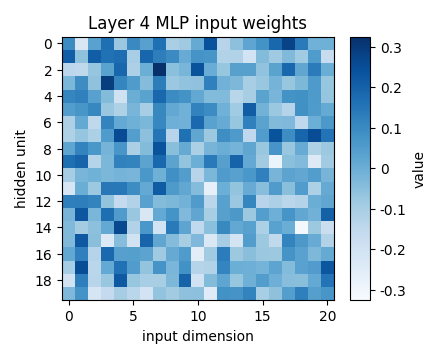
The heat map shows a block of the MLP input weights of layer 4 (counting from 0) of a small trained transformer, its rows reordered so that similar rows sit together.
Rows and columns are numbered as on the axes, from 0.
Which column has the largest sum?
7
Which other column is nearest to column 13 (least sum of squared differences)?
12
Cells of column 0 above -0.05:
13
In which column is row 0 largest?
17
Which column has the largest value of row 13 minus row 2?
1
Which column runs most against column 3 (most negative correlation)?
14
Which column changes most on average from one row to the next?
4
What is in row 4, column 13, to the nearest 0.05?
-0.15
